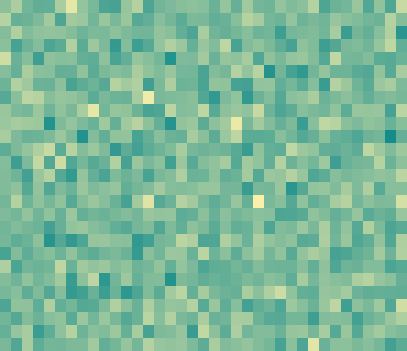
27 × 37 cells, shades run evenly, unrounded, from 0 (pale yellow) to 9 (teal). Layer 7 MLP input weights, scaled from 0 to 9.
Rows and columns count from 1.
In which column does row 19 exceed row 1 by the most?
7
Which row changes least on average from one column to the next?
17
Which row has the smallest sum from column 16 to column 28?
23
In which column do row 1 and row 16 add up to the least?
37
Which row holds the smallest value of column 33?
22
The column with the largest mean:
36
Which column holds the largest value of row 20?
13
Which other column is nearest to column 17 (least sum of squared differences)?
35
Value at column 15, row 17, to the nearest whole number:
4
